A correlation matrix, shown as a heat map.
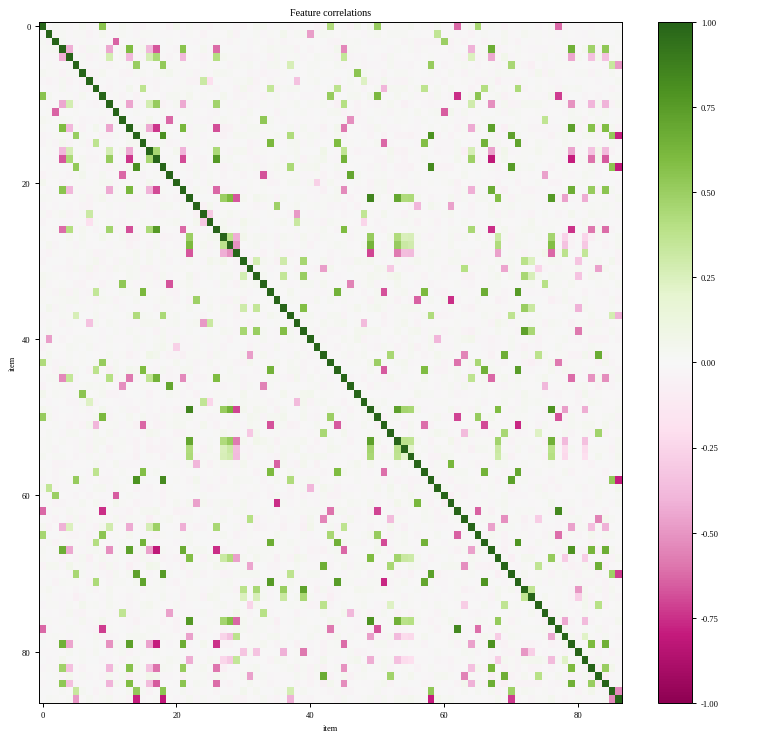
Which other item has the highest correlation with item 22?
49
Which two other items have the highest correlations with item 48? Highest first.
24, 7
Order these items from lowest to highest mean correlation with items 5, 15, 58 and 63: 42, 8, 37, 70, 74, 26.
42, 74, 26, 8, 37, 70
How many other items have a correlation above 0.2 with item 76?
8
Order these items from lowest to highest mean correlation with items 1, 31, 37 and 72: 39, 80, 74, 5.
80, 74, 5, 39
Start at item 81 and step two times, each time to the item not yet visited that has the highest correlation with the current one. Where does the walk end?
78
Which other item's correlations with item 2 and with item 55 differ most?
11
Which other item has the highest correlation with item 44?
71
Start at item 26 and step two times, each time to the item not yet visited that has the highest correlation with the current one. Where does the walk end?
45
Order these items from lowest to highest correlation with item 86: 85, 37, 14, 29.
14, 85, 37, 29
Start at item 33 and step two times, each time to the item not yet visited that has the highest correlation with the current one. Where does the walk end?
75
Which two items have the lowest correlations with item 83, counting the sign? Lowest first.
63, 31
